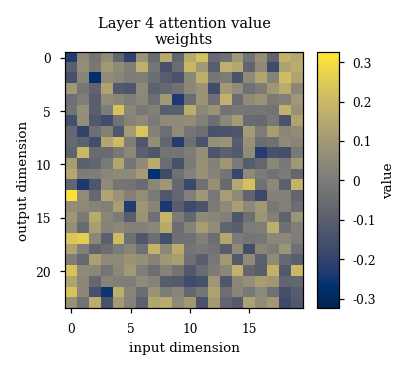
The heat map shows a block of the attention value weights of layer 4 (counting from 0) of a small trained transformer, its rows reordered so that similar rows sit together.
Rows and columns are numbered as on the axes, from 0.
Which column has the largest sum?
4
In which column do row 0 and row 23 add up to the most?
8
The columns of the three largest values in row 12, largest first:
15, 19, 14
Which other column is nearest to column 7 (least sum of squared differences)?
12
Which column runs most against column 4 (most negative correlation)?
6
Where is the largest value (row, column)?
13, 0
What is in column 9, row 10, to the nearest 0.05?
-0.15
